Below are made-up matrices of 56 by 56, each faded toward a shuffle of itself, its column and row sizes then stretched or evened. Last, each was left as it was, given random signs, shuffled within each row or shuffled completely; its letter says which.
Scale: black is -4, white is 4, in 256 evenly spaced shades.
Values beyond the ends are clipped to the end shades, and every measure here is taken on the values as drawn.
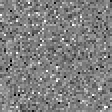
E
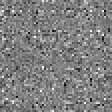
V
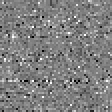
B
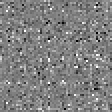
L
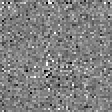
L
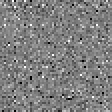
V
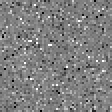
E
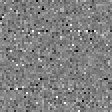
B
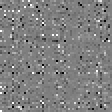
V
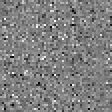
L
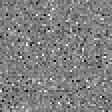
B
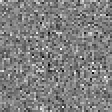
L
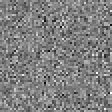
V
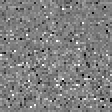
B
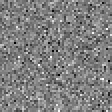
E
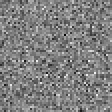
B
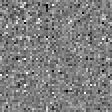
L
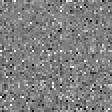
L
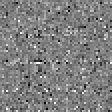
L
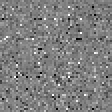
L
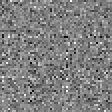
L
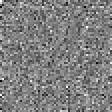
V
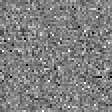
B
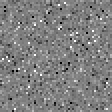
E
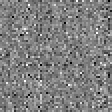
V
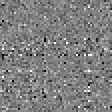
L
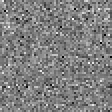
B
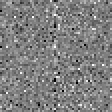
V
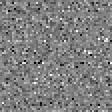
B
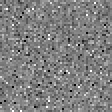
E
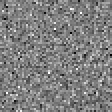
E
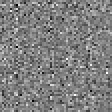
V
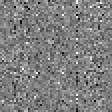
L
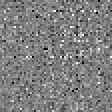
L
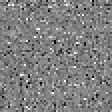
B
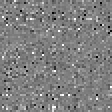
V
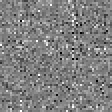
L
